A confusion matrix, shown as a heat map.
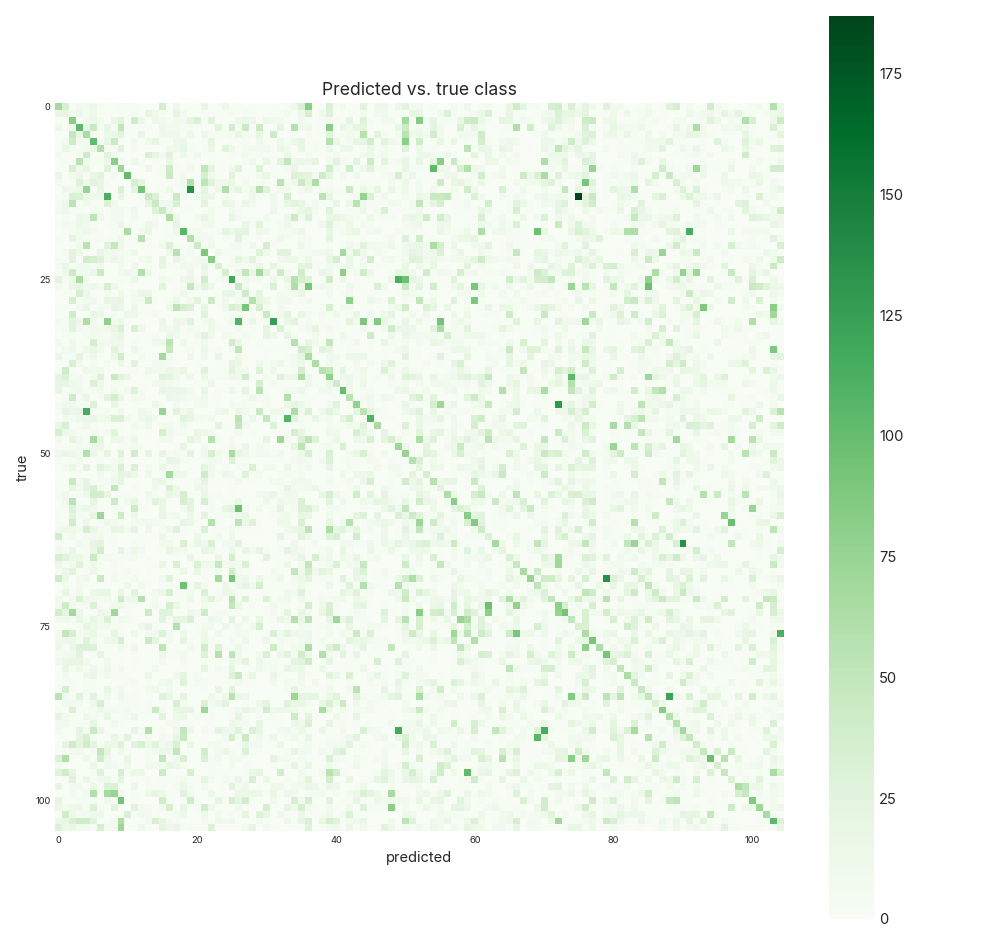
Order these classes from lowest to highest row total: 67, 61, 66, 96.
67, 66, 61, 96
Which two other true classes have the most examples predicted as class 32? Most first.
48, 11
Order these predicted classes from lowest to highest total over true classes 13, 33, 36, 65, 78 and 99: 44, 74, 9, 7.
74, 9, 44, 7
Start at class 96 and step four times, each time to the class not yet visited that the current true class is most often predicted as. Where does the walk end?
62
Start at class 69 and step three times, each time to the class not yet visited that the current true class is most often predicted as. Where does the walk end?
85
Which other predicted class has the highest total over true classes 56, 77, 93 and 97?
60
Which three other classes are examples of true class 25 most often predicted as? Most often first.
49, 50, 85
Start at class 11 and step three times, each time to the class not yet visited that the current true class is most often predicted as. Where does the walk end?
9
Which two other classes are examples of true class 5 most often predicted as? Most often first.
50, 39
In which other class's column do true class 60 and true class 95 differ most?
97
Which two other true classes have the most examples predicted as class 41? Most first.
24, 21
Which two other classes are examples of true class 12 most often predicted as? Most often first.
19, 4
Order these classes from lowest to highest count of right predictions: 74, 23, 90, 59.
23, 74, 90, 59
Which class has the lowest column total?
78
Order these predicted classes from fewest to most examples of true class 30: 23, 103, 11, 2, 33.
23, 11, 33, 2, 103
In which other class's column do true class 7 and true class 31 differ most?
26
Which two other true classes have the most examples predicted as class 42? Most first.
28, 60
